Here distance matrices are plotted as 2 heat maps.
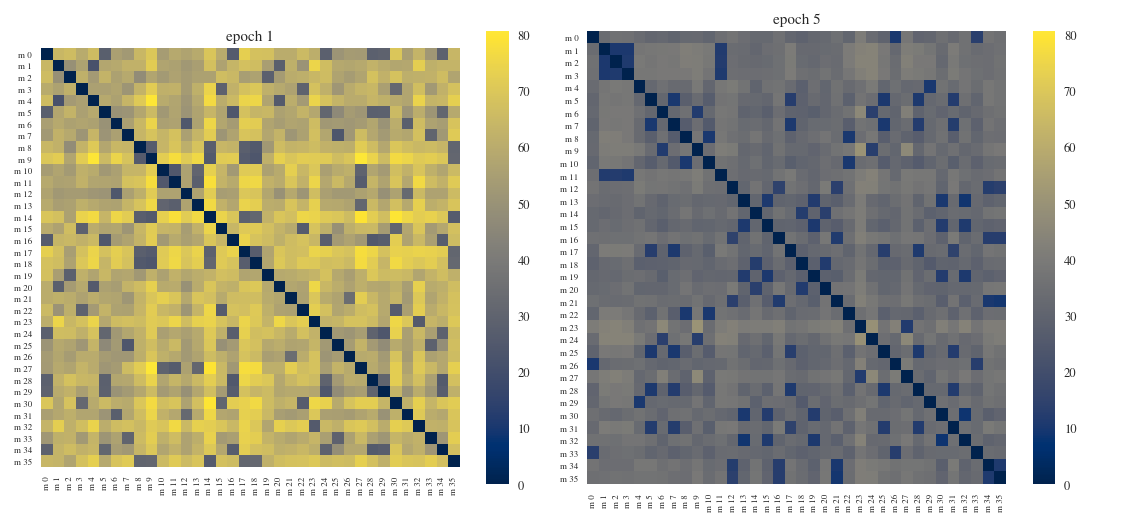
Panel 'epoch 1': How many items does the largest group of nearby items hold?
7
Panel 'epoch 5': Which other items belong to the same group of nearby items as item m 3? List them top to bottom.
m 1, m 2, m 11
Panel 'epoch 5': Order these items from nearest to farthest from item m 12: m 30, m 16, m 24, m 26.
m 16, m 30, m 26, m 24
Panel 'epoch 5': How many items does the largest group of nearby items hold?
6
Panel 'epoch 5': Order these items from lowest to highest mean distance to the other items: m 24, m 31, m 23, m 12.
m 31, m 12, m 24, m 23
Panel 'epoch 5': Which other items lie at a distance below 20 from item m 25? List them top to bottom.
m 5, m 7, m 17, m 28, m 31
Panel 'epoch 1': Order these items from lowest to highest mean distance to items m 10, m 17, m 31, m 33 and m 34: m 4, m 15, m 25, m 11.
m 25, m 11, m 15, m 4
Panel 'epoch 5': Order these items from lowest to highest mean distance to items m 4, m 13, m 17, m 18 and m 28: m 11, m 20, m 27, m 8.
m 20, m 8, m 27, m 11
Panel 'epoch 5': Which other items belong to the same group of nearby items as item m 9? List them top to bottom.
m 6, m 24
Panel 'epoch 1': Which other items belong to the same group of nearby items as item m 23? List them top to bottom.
m 32
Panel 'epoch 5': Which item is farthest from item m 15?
m 23
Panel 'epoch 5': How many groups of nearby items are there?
10
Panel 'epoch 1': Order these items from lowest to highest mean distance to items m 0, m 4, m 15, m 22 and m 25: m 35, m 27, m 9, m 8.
m 27, m 8, m 35, m 9
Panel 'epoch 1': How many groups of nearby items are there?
10
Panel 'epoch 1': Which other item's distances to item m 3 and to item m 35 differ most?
m 14
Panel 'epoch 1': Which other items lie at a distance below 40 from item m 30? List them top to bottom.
m 3, m 15, m 22
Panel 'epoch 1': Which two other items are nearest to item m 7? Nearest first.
m 25, m 33
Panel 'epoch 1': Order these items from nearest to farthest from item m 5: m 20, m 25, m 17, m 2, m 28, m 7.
m 28, m 25, m 7, m 20, m 2, m 17
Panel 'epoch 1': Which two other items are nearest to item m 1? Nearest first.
m 4, m 20
